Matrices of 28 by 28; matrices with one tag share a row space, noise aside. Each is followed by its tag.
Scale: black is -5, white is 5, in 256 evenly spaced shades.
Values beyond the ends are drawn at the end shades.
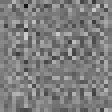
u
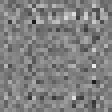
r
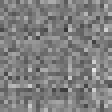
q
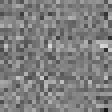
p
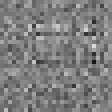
r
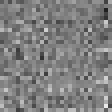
p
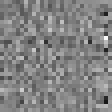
p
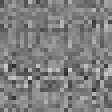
q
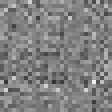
q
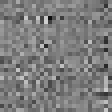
p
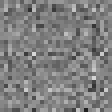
r
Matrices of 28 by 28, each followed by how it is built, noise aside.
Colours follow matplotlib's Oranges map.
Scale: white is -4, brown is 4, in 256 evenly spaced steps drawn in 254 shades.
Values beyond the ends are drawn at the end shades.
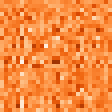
low rank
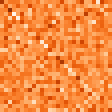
diagonal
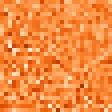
lower triangular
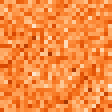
Hankel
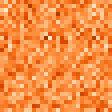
repeating columns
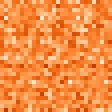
repeating columns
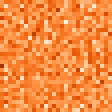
blocks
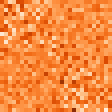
block diagonal
